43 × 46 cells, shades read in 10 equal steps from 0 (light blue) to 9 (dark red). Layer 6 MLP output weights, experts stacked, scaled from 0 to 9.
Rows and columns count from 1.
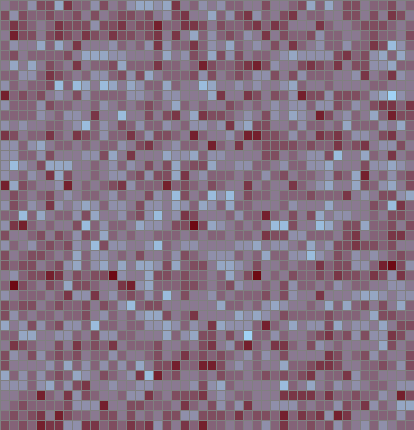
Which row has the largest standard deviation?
23
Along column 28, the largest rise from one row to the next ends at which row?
35
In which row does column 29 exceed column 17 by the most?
28
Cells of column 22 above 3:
34
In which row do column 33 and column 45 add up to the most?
40
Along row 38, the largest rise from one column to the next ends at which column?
18
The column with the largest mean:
6
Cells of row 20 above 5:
9
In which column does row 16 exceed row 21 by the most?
44
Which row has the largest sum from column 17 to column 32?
3
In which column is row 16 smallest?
38
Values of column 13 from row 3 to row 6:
6 7 3 3
